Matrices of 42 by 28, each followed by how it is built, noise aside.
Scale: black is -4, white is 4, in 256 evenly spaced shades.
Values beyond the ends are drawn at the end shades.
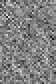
Toeplitz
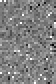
sparse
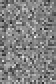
repeating rows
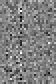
uneven columns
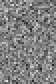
noise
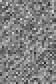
Hankel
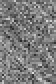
Toeplitz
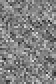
Toeplitz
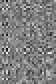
low rank
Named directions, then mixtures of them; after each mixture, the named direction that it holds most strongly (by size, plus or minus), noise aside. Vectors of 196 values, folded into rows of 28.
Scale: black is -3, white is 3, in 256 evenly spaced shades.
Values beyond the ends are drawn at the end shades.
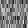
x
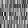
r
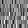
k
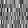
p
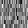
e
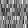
x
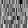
e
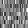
r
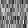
x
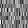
p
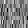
p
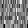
e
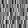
k
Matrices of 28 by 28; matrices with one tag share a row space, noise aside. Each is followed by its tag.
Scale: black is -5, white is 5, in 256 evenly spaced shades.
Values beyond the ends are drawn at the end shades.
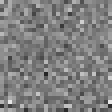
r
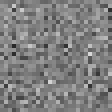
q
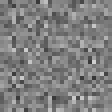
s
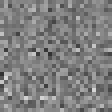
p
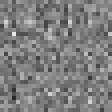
q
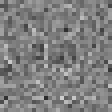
r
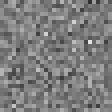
s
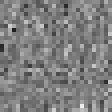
r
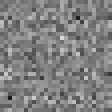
p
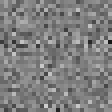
q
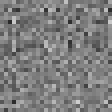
q
